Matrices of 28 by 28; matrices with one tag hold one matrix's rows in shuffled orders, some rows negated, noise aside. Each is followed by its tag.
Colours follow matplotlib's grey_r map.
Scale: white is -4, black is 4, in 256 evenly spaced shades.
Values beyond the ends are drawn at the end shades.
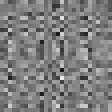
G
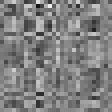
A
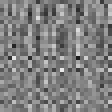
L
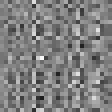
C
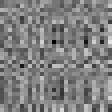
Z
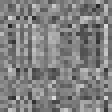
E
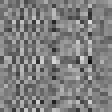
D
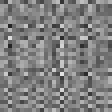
G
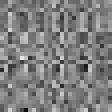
G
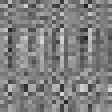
G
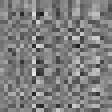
C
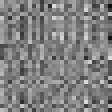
Z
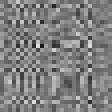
D
